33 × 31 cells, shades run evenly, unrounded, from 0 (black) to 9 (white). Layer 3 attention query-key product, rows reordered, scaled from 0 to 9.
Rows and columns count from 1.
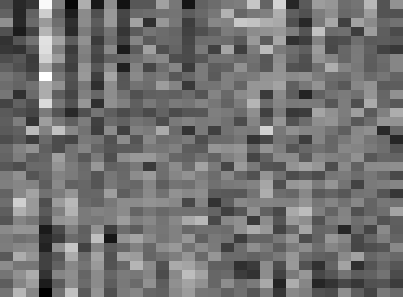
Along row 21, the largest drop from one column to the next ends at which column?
22
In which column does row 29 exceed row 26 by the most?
27
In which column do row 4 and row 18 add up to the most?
25
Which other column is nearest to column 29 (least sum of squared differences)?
7
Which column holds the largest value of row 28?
6
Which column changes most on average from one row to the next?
21
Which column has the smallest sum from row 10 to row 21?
8
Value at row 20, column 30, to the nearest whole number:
4
